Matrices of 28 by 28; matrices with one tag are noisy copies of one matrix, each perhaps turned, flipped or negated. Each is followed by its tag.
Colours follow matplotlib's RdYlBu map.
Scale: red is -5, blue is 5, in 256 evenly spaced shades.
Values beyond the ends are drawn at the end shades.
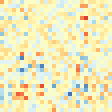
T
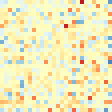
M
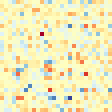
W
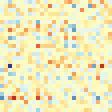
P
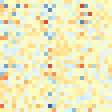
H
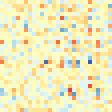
W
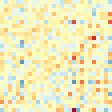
M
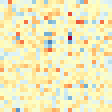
W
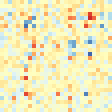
T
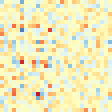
W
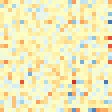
M
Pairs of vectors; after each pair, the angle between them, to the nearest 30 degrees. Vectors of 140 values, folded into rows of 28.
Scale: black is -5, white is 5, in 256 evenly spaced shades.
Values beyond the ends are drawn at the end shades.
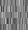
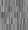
150 degrees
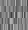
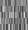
120 degrees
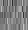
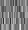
90 degrees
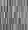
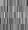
30 degrees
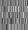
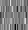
90 degrees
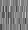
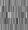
90 degrees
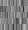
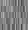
60 degrees
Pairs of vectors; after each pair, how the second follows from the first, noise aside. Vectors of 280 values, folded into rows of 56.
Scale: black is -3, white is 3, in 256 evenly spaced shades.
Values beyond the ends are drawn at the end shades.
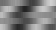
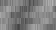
shrunk.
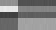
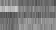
shrunk.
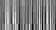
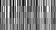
reversed.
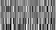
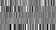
partly zeroed.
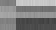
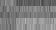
negated, shrunk.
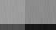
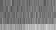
negated, shrunk.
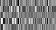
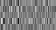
shrunk.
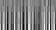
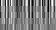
reversed.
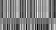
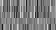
negated, partly zeroed.
